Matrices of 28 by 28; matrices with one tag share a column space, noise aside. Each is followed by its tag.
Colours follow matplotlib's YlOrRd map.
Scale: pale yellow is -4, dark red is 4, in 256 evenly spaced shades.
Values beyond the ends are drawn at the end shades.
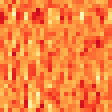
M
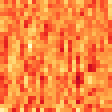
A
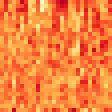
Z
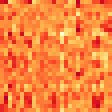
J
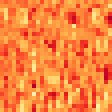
M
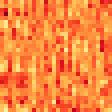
A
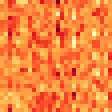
J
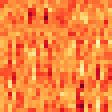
M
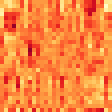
Z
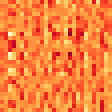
J
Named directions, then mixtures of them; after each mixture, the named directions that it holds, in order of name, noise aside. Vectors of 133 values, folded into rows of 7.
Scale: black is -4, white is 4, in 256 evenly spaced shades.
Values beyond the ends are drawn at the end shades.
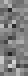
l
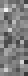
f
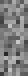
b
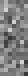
f, l.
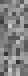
b.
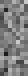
b, f.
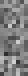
b, l.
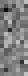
f.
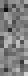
f.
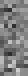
f, l.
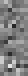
l.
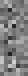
l.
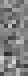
b, l.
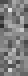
b, l.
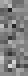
l.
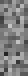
b.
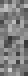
b, f.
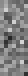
f, l.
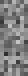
b.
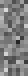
b, f.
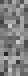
b.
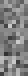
b, l.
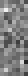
f.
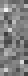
f.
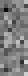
f.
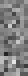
b, l.
